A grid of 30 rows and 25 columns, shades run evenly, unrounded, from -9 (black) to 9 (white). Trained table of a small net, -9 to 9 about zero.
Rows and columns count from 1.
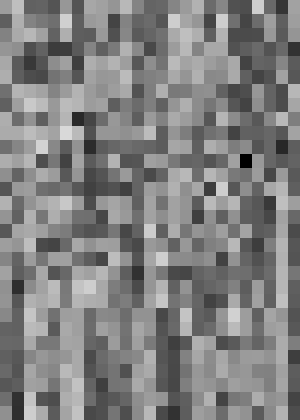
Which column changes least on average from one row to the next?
12
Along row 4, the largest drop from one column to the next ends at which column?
20
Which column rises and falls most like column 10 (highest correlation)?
1
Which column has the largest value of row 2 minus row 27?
15
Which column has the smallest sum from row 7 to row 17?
8
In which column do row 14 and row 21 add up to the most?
24
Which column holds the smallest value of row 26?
25
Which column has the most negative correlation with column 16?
13
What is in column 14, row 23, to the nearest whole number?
-4
